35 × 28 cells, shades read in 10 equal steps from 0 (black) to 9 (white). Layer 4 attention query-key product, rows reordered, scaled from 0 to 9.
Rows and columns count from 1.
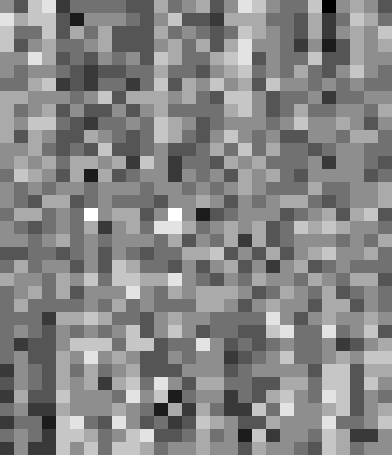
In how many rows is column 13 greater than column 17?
13
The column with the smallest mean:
11
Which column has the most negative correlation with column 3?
5
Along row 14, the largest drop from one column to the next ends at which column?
7
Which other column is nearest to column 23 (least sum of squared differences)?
26
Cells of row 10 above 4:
18
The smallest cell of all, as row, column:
1, 24
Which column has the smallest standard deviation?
14
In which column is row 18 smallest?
8
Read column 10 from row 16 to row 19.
4 6 6 5
